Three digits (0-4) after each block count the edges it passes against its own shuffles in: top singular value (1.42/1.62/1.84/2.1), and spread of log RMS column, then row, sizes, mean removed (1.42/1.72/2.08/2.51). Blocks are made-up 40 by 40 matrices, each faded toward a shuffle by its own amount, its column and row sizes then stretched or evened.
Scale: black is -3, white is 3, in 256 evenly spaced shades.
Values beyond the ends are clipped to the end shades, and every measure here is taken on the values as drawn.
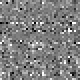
0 0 3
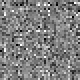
1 2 1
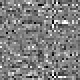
3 1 3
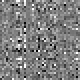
2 4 2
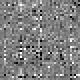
3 3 3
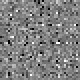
0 2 3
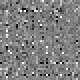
0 2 2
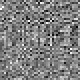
4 0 2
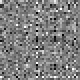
3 3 0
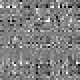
4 3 4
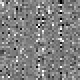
0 4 0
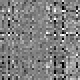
4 4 2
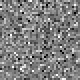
0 0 0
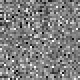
1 0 0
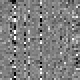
3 4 0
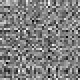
4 3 1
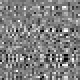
4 1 4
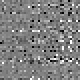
3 3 4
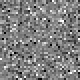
1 0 0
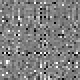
3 2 2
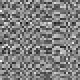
4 0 3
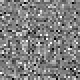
2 0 0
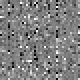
0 4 0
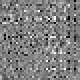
3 3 3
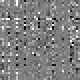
2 4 2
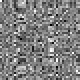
4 3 0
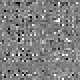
1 2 4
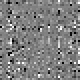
1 4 2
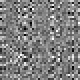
4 4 0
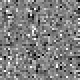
0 3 1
